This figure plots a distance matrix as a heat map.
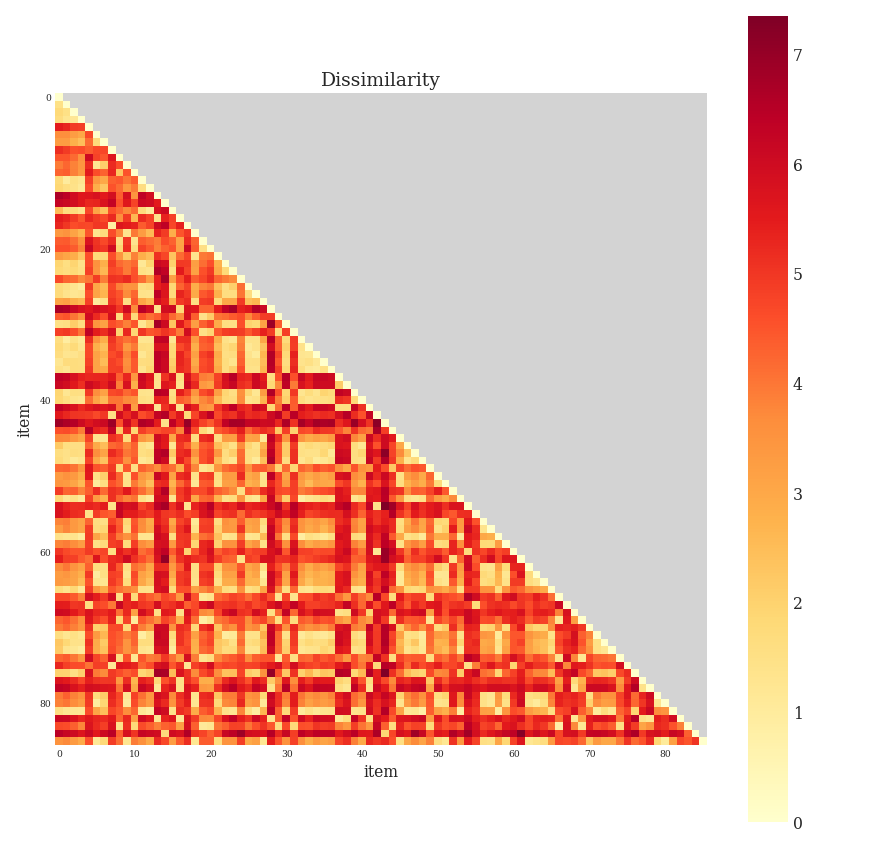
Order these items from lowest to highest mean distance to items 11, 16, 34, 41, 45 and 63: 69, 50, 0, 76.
50, 0, 76, 69
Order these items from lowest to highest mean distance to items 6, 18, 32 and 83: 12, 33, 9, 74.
12, 33, 9, 74
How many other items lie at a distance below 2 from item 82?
9
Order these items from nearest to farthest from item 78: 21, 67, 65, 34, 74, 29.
74, 29, 21, 65, 67, 34
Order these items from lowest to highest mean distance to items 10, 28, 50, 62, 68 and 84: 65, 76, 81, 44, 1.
44, 65, 81, 1, 76
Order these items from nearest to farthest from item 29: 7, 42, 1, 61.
1, 61, 7, 42
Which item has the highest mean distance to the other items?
43
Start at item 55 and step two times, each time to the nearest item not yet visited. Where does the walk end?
67
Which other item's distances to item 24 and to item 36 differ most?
61
